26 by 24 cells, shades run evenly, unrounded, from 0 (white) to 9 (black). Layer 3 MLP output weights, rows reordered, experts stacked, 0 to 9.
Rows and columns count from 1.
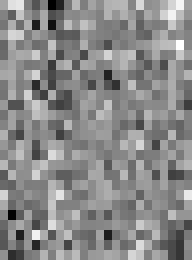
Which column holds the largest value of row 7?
7
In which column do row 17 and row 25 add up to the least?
18
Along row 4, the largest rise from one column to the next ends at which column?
4
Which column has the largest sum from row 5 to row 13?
8
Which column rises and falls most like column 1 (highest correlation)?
24
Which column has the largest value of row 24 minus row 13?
14
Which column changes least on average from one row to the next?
13
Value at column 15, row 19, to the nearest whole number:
5
